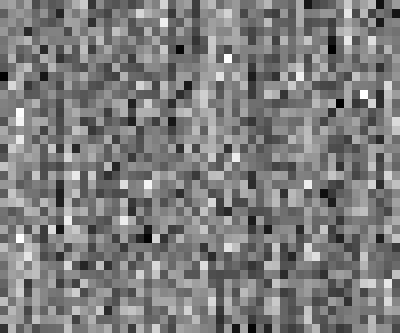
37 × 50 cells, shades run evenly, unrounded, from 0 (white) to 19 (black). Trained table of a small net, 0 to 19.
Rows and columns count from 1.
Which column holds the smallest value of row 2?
44
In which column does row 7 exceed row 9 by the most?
28
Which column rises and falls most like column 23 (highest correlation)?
16
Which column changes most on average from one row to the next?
10
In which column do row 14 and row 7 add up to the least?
29
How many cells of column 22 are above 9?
29
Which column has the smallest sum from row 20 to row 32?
9
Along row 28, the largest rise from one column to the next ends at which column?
36
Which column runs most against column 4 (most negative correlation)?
49
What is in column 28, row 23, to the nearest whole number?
14
